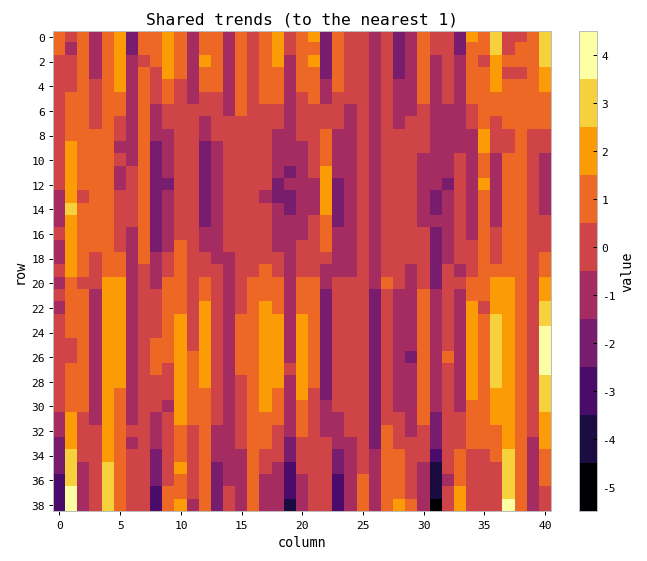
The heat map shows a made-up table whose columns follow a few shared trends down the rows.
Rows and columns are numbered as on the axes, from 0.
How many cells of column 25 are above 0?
3
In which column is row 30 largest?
40
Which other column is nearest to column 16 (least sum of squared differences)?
27
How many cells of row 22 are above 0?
18
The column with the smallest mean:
31
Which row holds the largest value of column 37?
38
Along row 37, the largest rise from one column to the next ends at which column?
1
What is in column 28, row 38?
2
